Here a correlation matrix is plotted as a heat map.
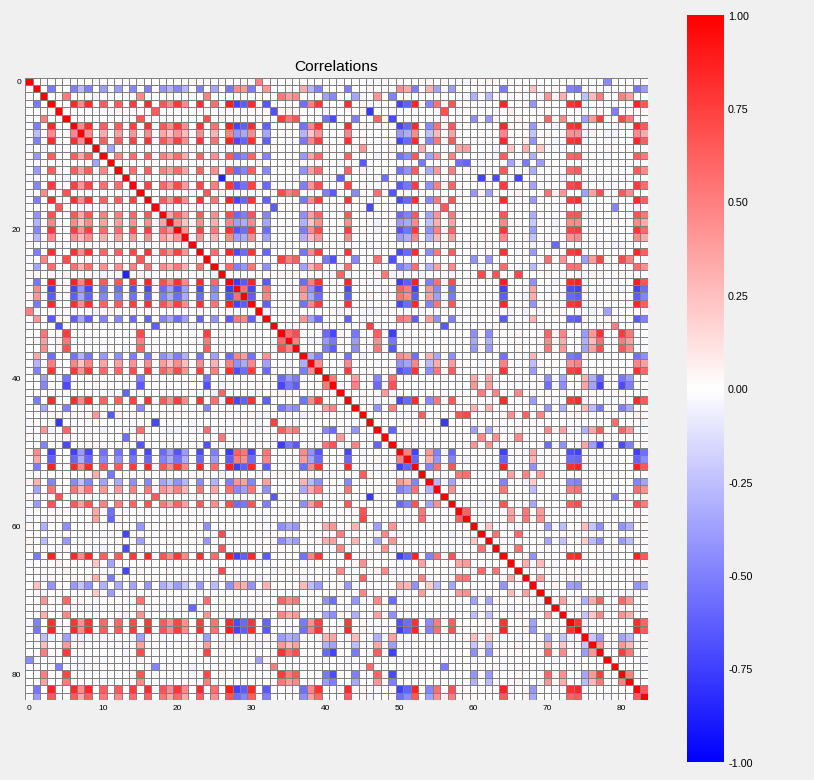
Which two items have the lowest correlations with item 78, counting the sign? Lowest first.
0, 31
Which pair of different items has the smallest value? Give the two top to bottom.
13, 26
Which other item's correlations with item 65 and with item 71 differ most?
22
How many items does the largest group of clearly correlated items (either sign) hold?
36
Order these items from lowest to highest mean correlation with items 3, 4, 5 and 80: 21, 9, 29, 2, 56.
29, 9, 21, 56, 2
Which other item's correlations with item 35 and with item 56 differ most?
46
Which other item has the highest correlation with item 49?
41
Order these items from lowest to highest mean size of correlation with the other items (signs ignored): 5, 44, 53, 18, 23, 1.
53, 44, 5, 1, 18, 23
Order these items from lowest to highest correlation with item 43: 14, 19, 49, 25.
49, 19, 25, 14
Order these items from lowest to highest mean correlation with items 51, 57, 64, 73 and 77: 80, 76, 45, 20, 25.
45, 76, 80, 25, 20
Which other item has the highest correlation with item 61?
26
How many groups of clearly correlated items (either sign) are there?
7
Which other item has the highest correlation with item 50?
28
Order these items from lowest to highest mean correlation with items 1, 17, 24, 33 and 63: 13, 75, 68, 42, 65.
13, 75, 65, 68, 42
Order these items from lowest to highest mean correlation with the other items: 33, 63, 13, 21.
13, 33, 63, 21
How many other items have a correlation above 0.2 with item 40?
6
